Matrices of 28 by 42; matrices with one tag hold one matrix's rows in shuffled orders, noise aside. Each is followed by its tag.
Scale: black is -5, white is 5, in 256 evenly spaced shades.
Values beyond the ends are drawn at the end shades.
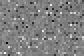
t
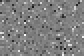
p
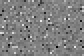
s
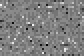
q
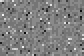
s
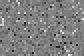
p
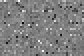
t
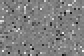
p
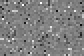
s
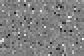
p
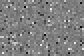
s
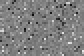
p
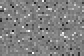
q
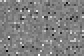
t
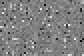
s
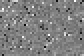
s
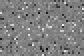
q
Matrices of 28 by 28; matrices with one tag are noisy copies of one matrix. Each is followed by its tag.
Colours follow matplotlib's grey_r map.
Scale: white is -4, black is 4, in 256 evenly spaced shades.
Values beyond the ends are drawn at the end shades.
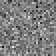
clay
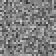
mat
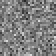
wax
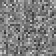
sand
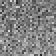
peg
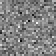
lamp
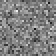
mat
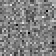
sand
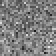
peg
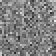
sand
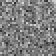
sand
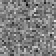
wax
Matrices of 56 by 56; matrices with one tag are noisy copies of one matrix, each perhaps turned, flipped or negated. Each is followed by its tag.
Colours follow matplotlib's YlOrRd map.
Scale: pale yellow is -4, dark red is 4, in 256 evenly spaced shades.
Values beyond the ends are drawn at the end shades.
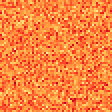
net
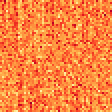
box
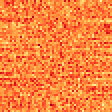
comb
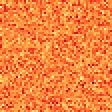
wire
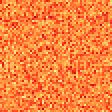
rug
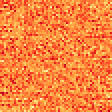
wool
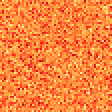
wire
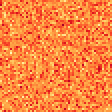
rug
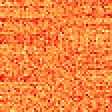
box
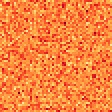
rug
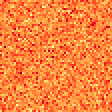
net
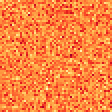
rug
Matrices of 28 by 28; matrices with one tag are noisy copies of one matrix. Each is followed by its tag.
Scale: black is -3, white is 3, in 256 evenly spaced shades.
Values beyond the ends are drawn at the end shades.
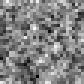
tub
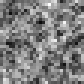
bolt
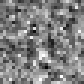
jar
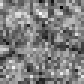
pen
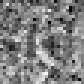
jar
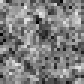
pen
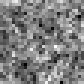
tub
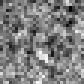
jar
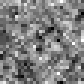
tub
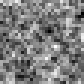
tub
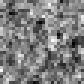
bolt
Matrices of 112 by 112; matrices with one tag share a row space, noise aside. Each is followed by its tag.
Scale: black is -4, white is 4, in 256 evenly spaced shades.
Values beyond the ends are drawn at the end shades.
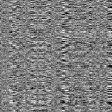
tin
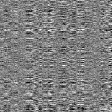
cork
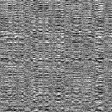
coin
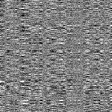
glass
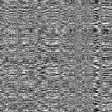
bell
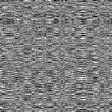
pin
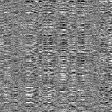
cork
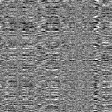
bell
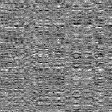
coin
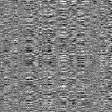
cork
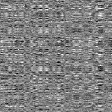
coin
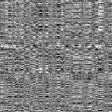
coin
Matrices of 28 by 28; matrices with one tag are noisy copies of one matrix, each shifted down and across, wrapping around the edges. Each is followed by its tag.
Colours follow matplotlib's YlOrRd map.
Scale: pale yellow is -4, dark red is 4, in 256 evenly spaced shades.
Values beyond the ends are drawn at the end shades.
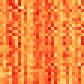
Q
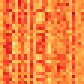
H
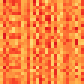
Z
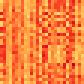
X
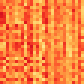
X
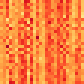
Q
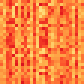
H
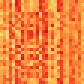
X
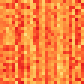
X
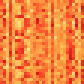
H
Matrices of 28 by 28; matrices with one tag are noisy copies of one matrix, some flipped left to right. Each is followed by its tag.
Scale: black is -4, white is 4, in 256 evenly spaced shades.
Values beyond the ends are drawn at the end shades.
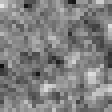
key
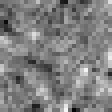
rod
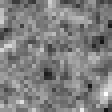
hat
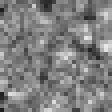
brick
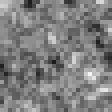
key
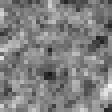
hat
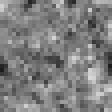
key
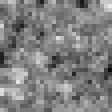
key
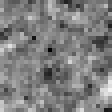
hat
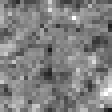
hat
